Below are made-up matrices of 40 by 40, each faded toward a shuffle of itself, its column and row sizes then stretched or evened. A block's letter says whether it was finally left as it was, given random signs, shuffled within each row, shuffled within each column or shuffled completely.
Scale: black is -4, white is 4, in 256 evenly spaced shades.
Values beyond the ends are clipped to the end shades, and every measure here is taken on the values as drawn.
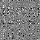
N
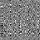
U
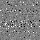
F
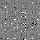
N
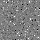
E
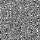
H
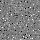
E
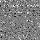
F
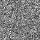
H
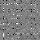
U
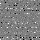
F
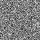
E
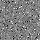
E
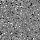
E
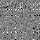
N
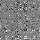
N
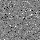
E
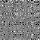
U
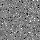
E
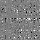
N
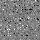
F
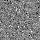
E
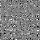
N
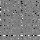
N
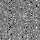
H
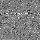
F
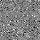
F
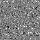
F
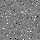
E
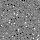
E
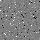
E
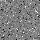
E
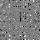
N
